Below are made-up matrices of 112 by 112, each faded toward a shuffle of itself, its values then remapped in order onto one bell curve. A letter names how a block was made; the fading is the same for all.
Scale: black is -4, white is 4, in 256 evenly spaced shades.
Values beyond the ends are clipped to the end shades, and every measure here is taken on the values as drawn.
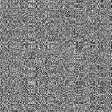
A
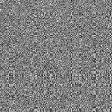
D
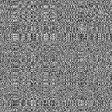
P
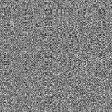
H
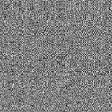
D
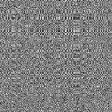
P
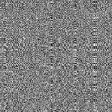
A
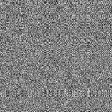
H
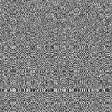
P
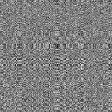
P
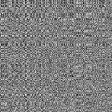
P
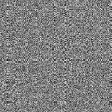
A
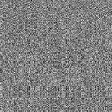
H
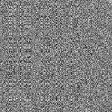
A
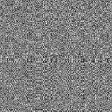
D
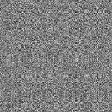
H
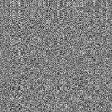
H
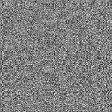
H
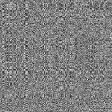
A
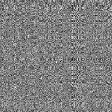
D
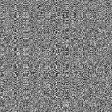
D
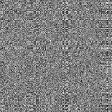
D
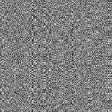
A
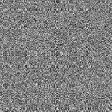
H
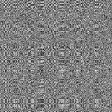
P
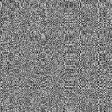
A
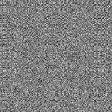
H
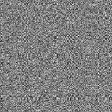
H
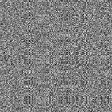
A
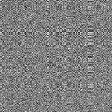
P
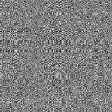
D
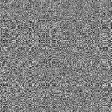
D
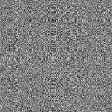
A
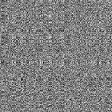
H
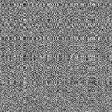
P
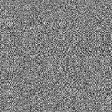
H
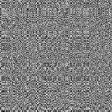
P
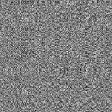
H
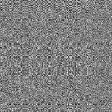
D
